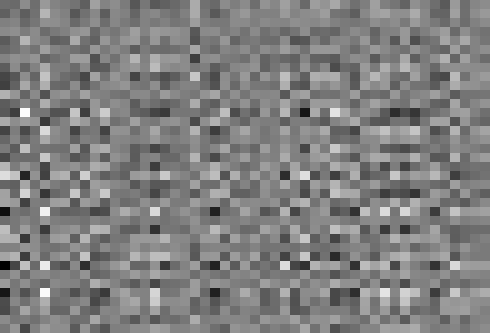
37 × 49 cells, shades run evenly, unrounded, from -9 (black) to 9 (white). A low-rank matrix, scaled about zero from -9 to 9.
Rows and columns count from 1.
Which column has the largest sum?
5
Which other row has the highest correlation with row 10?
30
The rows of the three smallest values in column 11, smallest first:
33, 15, 24
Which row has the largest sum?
20
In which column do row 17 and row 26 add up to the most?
34
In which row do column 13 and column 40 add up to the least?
13
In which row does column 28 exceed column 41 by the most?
26
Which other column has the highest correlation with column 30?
28
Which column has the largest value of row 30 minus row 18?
3
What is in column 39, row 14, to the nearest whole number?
-3
